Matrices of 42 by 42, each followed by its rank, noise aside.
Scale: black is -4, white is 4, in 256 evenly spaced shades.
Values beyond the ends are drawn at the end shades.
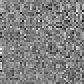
seven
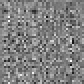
three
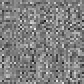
five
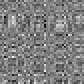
three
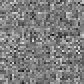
seven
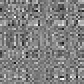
five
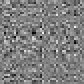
five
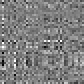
three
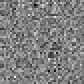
seven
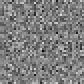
five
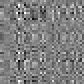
three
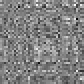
five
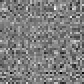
five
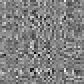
five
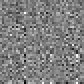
five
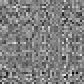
six
